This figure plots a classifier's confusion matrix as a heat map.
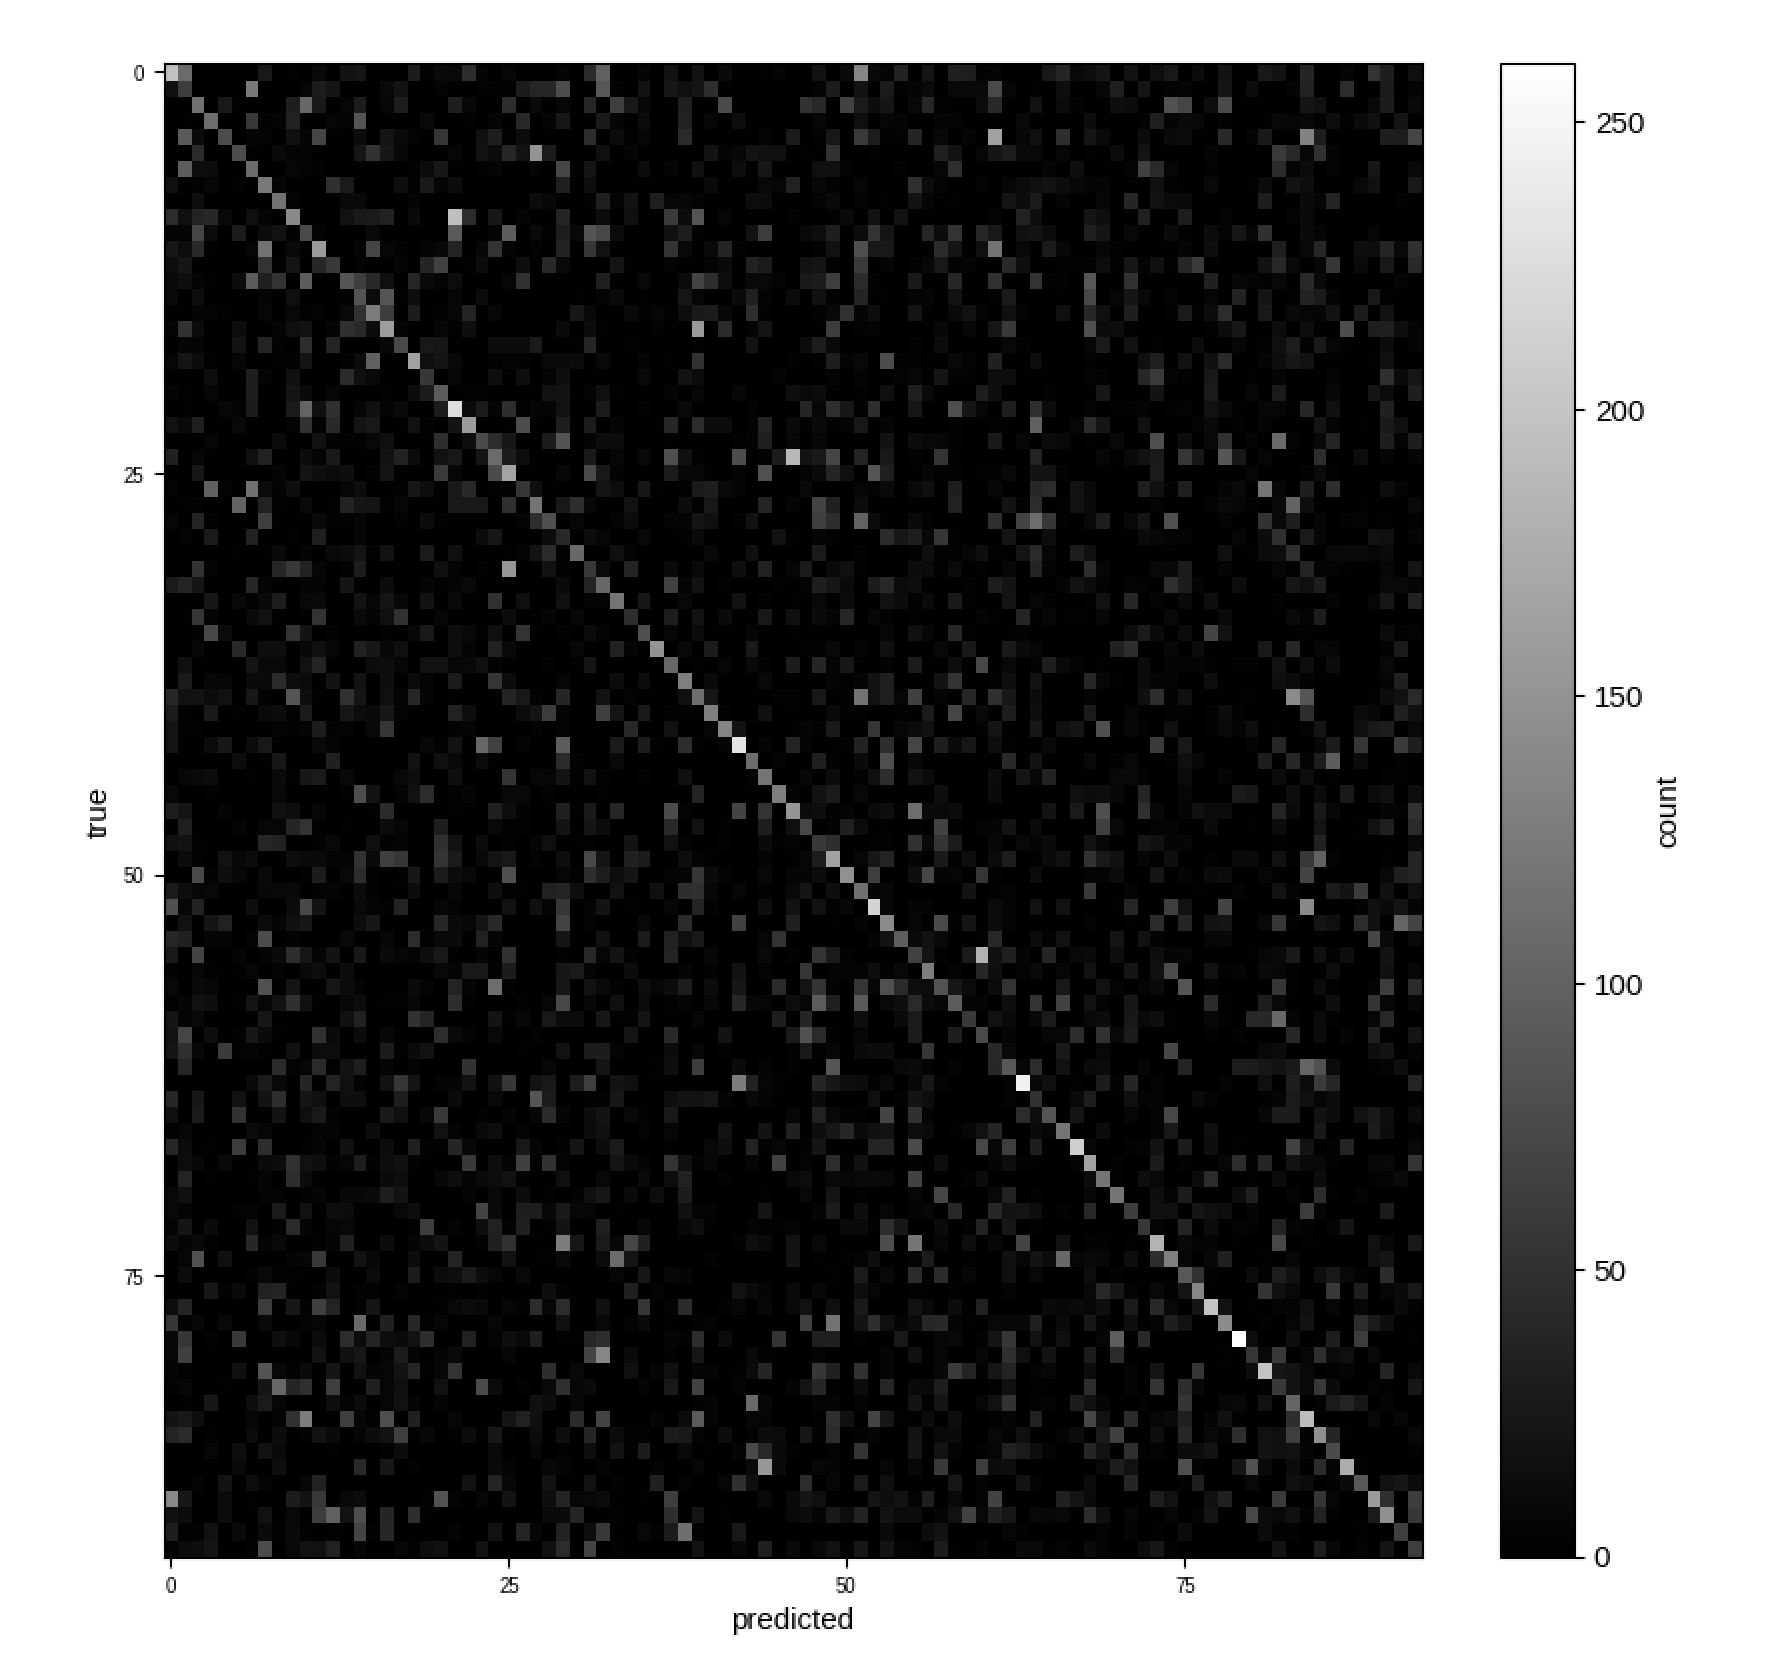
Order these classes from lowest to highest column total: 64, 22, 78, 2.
22, 78, 2, 64
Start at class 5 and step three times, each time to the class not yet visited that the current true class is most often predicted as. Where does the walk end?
43
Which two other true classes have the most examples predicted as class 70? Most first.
79, 85
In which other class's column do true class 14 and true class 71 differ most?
16
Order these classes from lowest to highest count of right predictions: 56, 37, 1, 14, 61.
61, 1, 14, 37, 56
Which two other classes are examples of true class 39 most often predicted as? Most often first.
83, 51
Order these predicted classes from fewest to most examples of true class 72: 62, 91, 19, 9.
91, 62, 9, 19
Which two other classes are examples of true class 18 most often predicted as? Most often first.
15, 53
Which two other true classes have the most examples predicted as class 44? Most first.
87, 25
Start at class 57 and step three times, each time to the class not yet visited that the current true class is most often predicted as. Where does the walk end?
55
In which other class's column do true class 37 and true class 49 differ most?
85
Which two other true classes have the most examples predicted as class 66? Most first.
74, 58
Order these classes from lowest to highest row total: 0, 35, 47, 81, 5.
35, 47, 5, 81, 0
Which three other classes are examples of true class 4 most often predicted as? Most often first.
61, 84, 1
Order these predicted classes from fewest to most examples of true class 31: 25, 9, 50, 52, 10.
52, 50, 10, 9, 25
